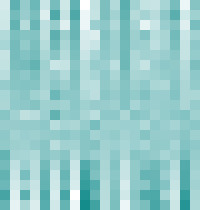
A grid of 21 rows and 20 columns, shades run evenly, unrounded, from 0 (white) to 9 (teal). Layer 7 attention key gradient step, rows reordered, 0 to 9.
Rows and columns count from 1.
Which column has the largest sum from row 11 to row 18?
19
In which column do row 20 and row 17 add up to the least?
8
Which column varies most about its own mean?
9
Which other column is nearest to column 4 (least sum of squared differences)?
2
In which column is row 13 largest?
10
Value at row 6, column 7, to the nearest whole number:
3
